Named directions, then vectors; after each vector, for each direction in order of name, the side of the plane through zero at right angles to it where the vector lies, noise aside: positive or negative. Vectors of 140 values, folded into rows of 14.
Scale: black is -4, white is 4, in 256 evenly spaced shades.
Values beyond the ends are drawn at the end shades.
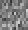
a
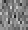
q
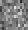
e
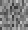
negative, negative, negative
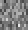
negative, positive, positive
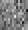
negative, positive, negative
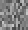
positive, negative, positive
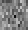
positive, negative, positive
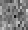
positive, negative, positive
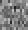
negative, negative, negative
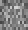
positive, positive, positive
